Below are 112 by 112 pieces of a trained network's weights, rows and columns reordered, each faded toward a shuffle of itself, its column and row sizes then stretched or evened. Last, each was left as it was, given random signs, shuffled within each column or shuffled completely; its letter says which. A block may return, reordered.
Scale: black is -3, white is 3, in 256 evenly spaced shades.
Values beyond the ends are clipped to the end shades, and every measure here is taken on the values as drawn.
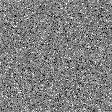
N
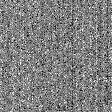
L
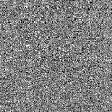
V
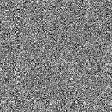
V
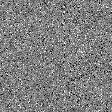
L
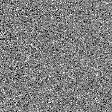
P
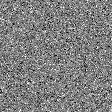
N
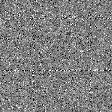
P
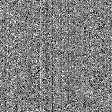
L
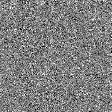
P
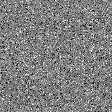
L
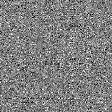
V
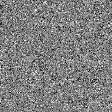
P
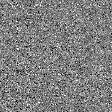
P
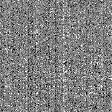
V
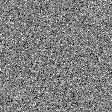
N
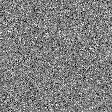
N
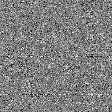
V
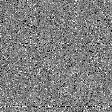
V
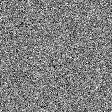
N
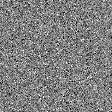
L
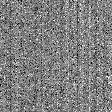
L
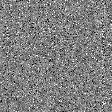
L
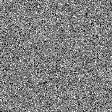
L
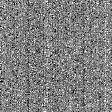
V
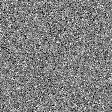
N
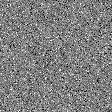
N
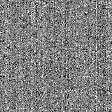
V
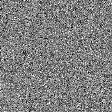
L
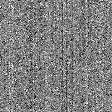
L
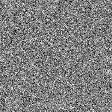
L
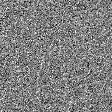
L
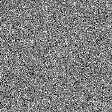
P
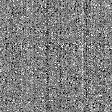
V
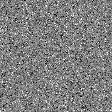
L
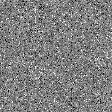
L
